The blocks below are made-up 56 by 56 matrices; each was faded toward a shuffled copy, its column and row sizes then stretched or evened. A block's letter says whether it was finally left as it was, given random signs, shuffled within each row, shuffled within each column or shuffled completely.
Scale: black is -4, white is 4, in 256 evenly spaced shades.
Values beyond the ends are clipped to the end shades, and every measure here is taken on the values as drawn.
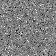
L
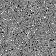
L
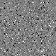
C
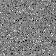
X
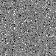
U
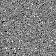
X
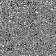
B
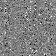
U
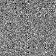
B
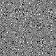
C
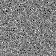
X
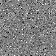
X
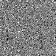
B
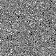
U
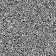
L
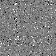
B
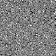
C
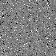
U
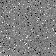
U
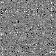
B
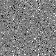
U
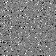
B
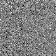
U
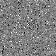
U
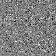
C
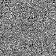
C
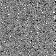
U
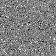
X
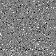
X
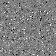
X
